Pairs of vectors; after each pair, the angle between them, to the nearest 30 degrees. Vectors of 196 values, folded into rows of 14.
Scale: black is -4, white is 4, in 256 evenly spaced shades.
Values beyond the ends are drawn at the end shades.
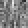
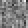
120 degrees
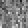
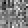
60 degrees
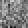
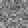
90 degrees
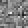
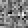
150 degrees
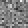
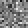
150 degrees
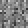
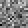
90 degrees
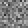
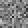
60 degrees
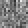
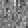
150 degrees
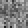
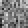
90 degrees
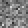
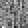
120 degrees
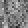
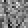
30 degrees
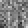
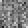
30 degrees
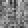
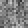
150 degrees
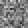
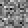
30 degrees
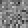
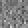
60 degrees
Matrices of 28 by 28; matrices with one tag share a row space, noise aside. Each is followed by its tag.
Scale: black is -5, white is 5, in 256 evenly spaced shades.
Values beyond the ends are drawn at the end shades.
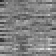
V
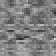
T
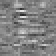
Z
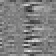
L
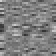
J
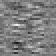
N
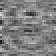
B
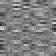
J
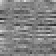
V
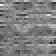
V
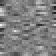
J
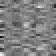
J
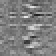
L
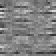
V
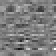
T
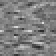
N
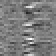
L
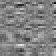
T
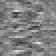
N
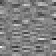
J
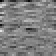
B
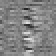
L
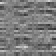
V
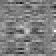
T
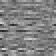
B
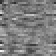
B
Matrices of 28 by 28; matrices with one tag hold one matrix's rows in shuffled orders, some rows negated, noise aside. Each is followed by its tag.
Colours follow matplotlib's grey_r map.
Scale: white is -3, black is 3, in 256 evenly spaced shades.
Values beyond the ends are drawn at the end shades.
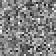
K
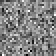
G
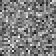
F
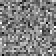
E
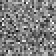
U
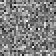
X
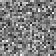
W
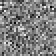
X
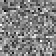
F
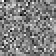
X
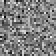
X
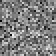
F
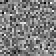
X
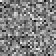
K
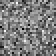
E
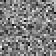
E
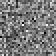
G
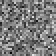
U
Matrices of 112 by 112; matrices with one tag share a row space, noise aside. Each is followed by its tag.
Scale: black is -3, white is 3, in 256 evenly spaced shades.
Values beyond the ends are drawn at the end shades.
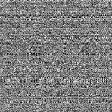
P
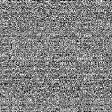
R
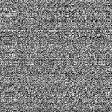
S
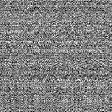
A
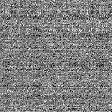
P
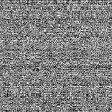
P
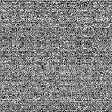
R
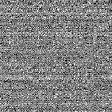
A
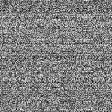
R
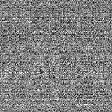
R
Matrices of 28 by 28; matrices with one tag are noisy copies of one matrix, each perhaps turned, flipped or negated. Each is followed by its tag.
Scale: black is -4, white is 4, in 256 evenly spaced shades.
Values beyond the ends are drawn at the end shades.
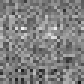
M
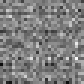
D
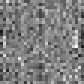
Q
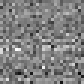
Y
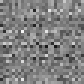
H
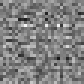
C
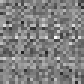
H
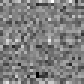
Q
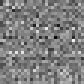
H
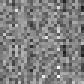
D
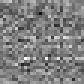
C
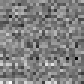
D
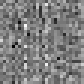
C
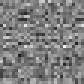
C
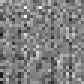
D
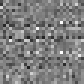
H
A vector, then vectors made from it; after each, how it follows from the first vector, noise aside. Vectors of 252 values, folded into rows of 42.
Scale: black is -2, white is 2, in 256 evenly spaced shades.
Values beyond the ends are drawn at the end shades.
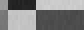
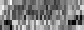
wrapped around, partly zeroed.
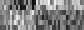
partly zeroed.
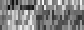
partly zeroed.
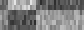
negated, shrunk.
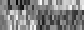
partly zeroed.
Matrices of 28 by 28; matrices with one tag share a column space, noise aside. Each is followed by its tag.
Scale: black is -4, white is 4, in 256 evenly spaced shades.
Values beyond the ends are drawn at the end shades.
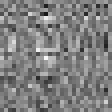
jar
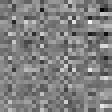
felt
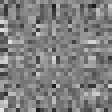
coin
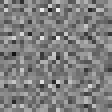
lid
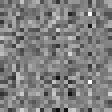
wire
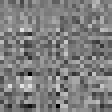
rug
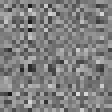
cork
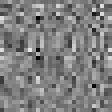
jar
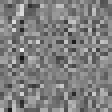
coin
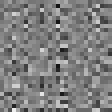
cork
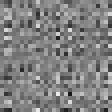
wire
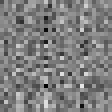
rug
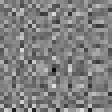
cork
